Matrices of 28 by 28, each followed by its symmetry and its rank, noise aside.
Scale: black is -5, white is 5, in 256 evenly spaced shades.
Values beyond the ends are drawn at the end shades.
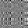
no symmetry, rank one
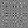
symmetric, rank two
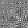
symmetric, rank two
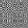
no symmetry, rank two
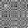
symmetric, rank two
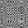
no symmetry, rank two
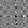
no symmetry, rank two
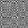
no symmetry, rank two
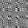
antisymmetric, rank two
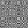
symmetric, rank two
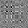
symmetric, rank two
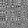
antisymmetric, rank two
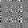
no symmetry, rank two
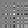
symmetric, rank one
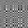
no symmetry, rank one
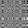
no symmetry, rank one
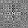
no symmetry, rank three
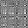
no symmetry, rank two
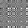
symmetric, rank one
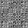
symmetric, rank three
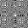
symmetric, rank two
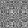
symmetric, rank two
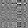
no symmetry, rank one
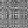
antisymmetric, rank two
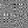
antisymmetric, rank two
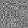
no symmetry, rank three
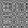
antisymmetric, rank two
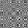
symmetric, rank two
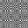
symmetric, rank one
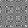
symmetric, rank two
